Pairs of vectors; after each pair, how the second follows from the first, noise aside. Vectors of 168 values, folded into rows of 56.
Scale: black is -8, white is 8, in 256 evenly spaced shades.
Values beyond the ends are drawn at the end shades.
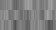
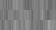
negated, shrunk.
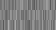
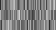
wrapped around, negated, scaled up.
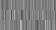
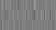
reversed, shrunk.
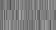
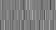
wrapped around, partly zeroed.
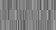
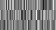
wrapped around, negated, scaled up.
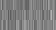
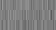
negated, shrunk.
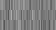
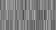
reversed, negated.
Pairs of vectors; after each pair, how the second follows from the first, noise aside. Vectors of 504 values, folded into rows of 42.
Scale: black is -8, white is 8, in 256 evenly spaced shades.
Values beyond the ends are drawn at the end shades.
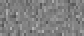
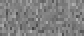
negated.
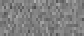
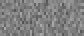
shuffled.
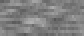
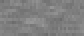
shrunk.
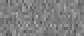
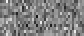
negated, scaled up.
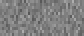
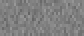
shrunk.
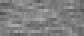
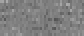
wrapped around, partly zeroed.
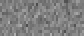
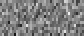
negated, scaled up.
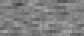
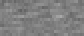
wrapped around, negated, shrunk.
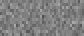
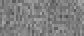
shuffled.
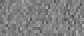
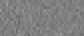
reversed, shrunk.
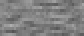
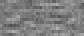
negated.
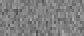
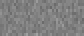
wrapped around, negated, shrunk.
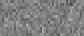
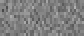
shuffled.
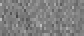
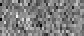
negated, scaled up.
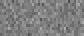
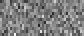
reversed, negated, scaled up.
